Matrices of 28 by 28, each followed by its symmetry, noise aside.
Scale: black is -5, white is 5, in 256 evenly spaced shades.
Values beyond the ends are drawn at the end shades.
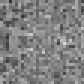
mirrored top to bottom.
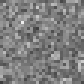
symmetric.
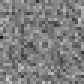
symmetric.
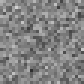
symmetric.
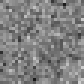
symmetric.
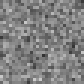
symmetric across the other diagonal.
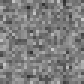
mirrored top to bottom.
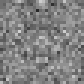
mirrored left to right.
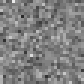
antisymmetric.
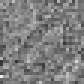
symmetric.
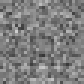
mirrored left to right.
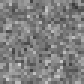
symmetric across the other diagonal.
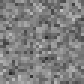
symmetric across the other diagonal.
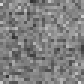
symmetric across the other diagonal.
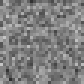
mirrored left to right.
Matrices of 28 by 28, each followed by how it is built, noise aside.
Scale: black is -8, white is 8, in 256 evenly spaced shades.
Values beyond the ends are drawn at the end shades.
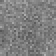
smooth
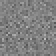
uneven rows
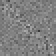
banded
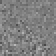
lower triangular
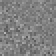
lower triangular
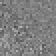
lower triangular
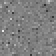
sparse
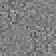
block diagonal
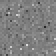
sparse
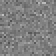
uneven rows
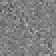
block diagonal
